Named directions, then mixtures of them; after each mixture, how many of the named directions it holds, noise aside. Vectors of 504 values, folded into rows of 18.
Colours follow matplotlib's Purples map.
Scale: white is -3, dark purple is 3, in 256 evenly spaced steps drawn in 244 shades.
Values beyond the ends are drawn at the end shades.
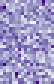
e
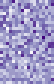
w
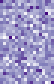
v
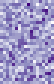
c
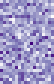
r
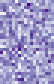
four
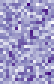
one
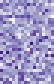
one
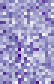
three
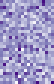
two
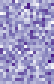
two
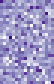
one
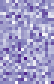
four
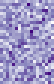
one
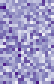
two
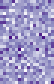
four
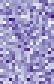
two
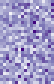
three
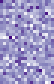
one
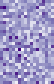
three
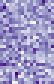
one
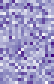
four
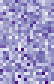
three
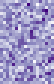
one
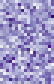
four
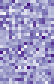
four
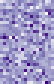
one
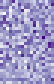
one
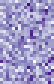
one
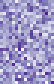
three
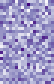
three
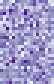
two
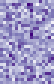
one
